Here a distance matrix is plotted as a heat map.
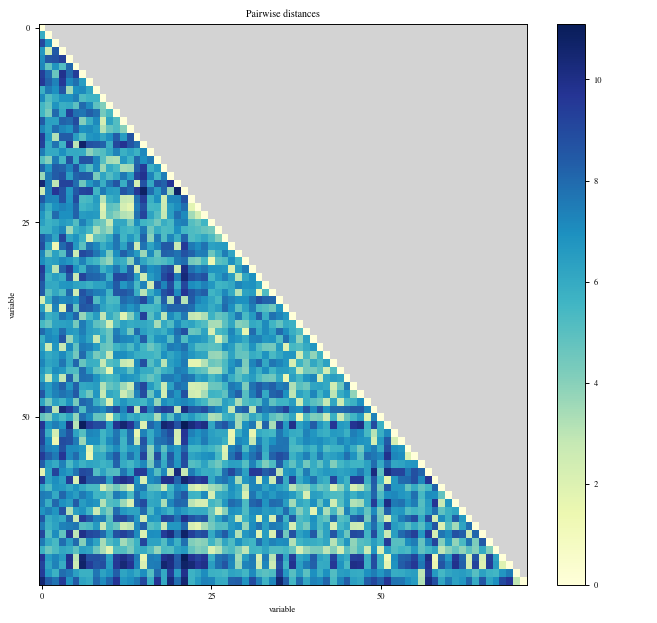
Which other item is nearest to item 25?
30
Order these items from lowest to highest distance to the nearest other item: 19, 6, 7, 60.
7, 60, 19, 6
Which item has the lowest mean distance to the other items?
67
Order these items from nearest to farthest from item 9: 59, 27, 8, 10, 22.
59, 22, 10, 27, 8
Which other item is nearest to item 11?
17
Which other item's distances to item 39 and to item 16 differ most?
33
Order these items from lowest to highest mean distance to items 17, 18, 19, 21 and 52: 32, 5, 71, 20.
5, 20, 32, 71
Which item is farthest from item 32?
21
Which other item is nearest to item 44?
10
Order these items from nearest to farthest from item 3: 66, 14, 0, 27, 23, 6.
0, 23, 66, 14, 27, 6
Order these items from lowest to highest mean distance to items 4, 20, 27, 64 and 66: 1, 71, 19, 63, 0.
71, 1, 19, 63, 0
